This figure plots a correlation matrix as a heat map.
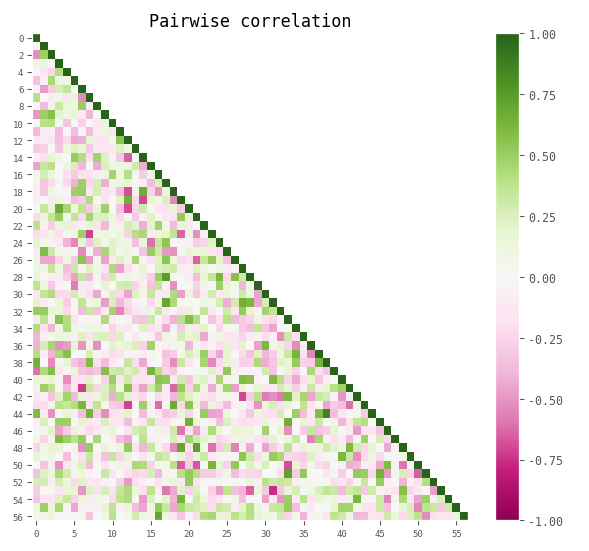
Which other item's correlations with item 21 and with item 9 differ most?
7
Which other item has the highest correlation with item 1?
25
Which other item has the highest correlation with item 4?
37
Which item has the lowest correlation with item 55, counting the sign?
50
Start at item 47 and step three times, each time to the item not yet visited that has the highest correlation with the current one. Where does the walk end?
45
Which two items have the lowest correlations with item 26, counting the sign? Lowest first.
21, 48
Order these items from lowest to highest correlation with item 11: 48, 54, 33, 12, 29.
33, 48, 29, 54, 12
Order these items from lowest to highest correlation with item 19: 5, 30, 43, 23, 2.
23, 30, 5, 43, 2
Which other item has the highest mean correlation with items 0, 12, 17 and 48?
19
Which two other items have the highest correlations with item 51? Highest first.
33, 45
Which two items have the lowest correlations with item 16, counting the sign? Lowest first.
43, 18
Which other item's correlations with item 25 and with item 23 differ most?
6
